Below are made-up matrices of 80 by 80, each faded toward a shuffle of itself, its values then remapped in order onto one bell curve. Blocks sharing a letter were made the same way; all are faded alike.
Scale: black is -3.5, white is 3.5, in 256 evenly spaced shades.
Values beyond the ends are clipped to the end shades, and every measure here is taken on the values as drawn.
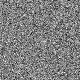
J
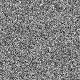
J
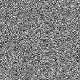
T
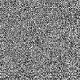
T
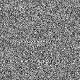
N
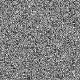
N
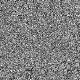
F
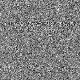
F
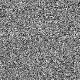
F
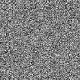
T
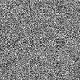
T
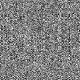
T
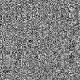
T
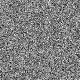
J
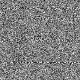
F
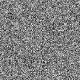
N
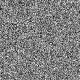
J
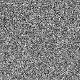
F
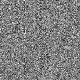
N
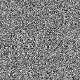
N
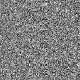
N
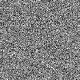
N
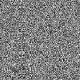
T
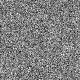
J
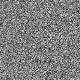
N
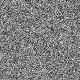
J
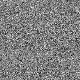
F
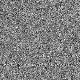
F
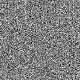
N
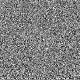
F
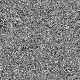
F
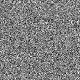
N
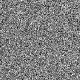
N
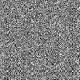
T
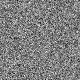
J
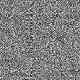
T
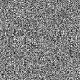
T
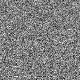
N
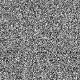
N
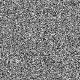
F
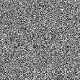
T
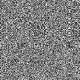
T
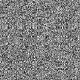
T
